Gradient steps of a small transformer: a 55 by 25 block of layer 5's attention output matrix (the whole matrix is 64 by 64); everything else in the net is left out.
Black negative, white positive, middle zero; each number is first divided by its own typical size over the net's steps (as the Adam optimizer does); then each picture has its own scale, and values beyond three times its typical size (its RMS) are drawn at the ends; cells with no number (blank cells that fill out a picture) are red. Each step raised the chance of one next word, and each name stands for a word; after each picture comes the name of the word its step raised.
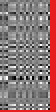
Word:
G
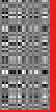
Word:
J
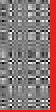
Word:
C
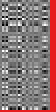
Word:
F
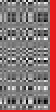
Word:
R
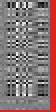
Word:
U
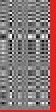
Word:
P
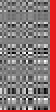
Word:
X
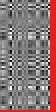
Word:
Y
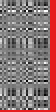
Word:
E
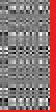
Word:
X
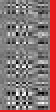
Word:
Y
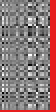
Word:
G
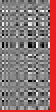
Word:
E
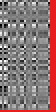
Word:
R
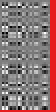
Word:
Y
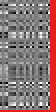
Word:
Y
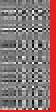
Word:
E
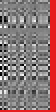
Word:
G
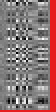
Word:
R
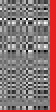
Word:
F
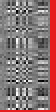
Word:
E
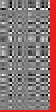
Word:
U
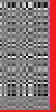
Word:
U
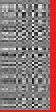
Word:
C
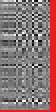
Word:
P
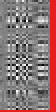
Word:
G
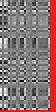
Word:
E
